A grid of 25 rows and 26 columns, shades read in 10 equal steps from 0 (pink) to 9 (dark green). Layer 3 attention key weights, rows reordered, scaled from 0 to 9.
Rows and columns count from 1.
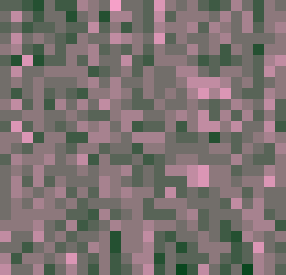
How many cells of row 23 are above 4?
16
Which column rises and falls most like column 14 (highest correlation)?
1
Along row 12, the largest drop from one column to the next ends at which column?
2
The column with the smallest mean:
25
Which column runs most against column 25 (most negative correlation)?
5
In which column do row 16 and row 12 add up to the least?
19
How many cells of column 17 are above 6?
3
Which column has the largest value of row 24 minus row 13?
15
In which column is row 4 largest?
7
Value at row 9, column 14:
4
